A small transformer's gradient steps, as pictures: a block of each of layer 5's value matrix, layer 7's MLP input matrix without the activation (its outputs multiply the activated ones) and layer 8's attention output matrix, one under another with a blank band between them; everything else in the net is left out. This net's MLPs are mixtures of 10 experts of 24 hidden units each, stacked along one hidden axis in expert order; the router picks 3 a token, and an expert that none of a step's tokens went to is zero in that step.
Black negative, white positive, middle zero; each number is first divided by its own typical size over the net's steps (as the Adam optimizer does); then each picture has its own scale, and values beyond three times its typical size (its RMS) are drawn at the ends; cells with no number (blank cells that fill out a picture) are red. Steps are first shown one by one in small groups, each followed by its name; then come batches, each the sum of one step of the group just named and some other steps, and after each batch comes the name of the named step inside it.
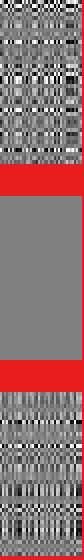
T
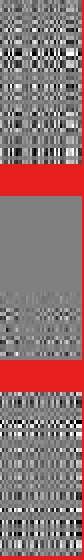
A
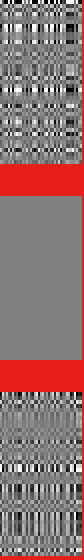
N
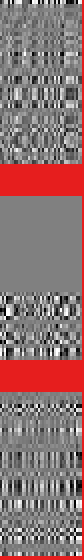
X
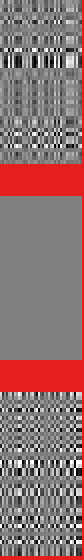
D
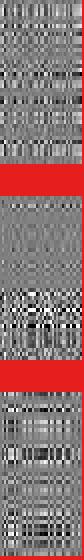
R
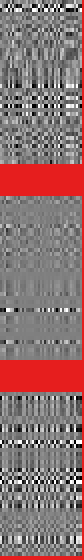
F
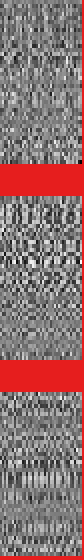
D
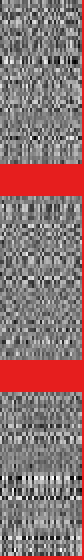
F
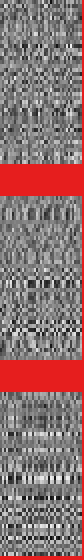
N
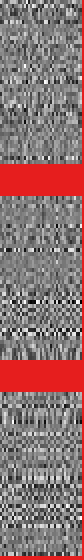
T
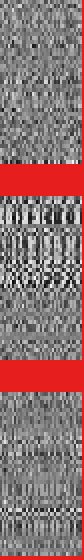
T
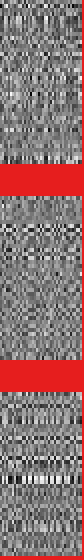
T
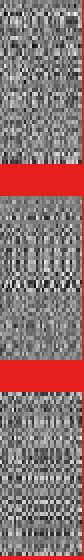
R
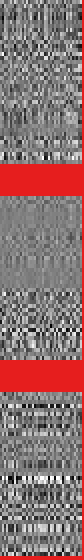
F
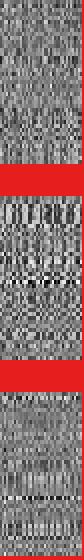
A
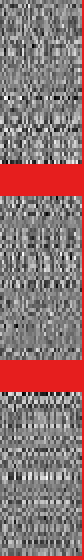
R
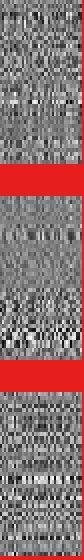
F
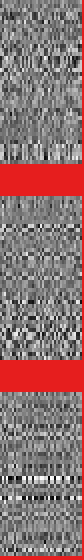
R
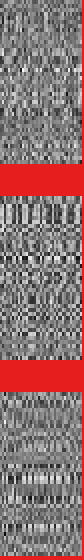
N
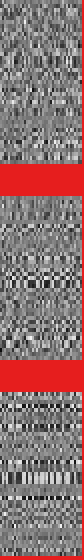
D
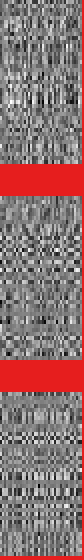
N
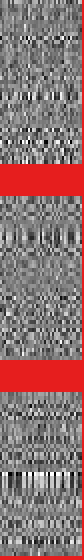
X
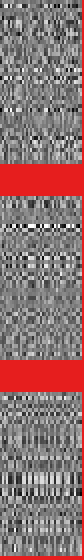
T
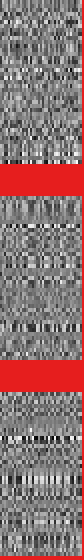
R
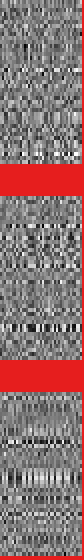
R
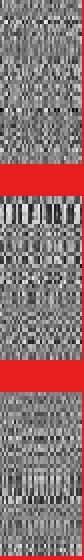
T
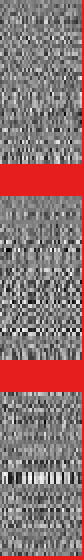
A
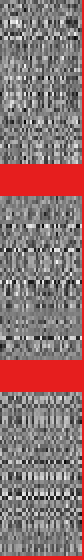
T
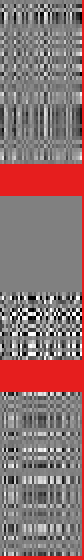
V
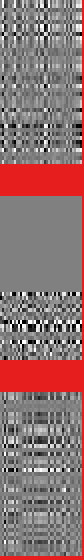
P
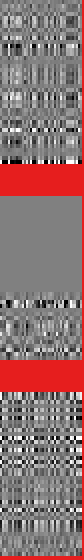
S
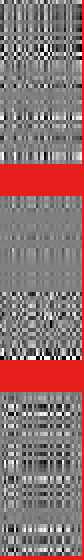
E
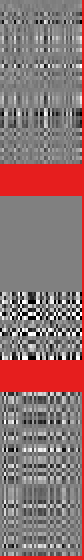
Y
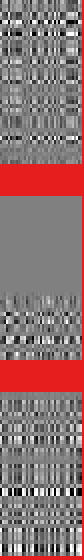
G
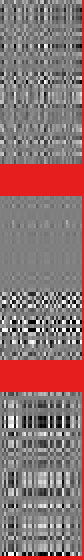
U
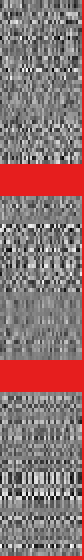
G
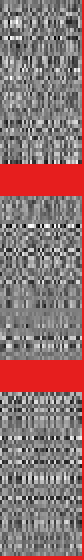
S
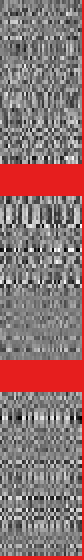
S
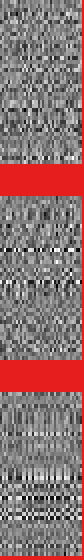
P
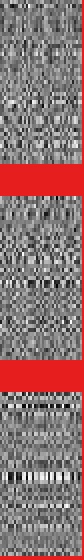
U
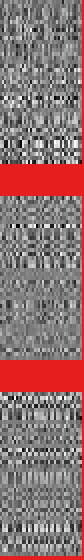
S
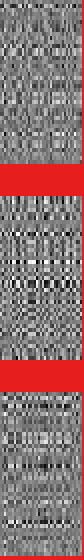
Y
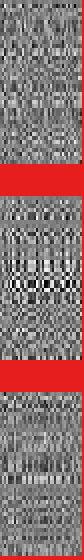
Y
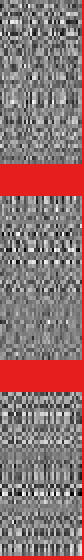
G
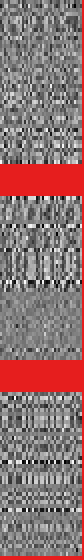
S
